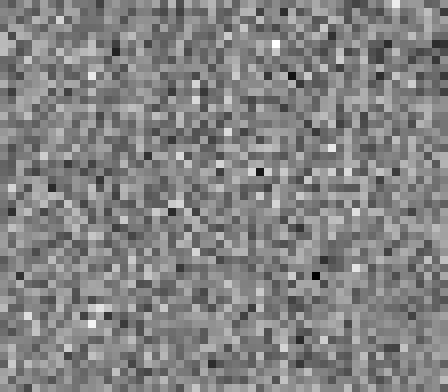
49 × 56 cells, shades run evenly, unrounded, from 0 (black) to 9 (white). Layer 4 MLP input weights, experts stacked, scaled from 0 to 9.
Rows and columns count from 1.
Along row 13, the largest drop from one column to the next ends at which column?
26
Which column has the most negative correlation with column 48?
6
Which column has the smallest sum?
15
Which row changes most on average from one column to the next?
10
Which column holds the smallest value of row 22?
33
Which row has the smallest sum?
2
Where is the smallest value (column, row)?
40, 35
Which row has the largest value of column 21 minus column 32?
39
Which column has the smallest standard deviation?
51
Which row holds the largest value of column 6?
20
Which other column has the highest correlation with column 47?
24
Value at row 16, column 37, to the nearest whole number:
5
